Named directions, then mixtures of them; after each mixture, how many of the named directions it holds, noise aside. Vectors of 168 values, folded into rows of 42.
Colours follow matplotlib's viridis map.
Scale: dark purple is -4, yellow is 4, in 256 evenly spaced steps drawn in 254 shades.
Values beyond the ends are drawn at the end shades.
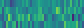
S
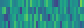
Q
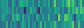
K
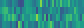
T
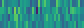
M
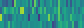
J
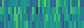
one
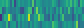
three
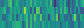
two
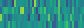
one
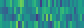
one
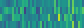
two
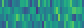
three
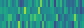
two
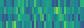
four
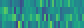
one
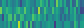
four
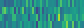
four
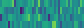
two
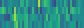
two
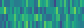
four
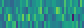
one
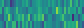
one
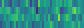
four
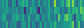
one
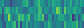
one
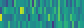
one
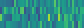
two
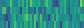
one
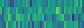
one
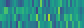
two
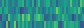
four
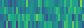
four
